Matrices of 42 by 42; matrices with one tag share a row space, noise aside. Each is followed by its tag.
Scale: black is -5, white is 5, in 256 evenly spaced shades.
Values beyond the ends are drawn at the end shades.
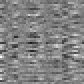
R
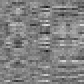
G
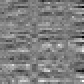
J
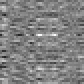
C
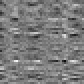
R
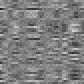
R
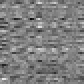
C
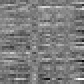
J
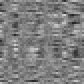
R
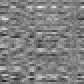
C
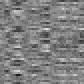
G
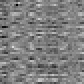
C
